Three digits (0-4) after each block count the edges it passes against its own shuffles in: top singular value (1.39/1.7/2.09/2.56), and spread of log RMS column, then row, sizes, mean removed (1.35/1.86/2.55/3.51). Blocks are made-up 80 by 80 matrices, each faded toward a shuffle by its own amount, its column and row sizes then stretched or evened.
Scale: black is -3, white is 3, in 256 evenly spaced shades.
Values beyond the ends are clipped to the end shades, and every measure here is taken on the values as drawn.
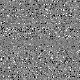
0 1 3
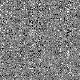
1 2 1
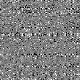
3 1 3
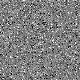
1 1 1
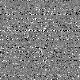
0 0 3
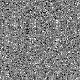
2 1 0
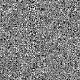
2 2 0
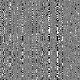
4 4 0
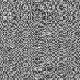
4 0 0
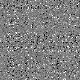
1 2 2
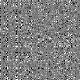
3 3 2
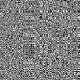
4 2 1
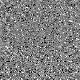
2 0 2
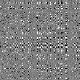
4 3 3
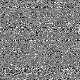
0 0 4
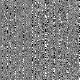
0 4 0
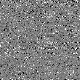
2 0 2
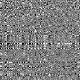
3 2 3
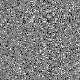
2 1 0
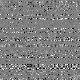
3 0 4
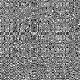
4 1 1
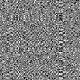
4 2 1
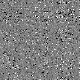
0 2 2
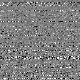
0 0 4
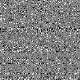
0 2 3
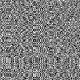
4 2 0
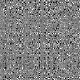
3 3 2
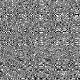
3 0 3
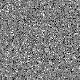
1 1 1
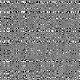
4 3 4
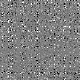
1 3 3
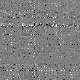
2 1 3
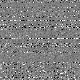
1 0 4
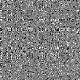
3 2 2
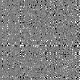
3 3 2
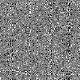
2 3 2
